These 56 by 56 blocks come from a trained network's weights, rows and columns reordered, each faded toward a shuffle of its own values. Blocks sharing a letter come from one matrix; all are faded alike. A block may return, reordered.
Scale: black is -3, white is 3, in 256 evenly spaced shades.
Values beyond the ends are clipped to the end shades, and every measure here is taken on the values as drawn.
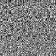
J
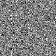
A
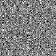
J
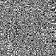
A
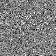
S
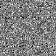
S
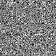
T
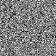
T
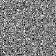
J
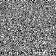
S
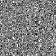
J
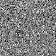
A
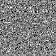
S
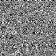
S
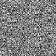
J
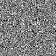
S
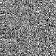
A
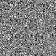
A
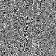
A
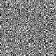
J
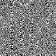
J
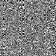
J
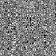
J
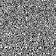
S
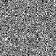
J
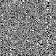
A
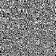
J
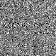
S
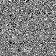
T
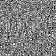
A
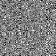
J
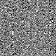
J
